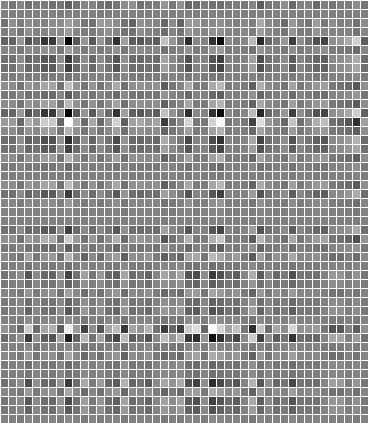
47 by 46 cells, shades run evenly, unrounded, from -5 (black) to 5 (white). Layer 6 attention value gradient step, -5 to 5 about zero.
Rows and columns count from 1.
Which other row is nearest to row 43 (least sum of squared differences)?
31
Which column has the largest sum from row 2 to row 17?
45
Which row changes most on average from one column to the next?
37
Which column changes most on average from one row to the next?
9
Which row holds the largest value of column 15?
14
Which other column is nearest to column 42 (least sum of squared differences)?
13
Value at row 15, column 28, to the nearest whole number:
2
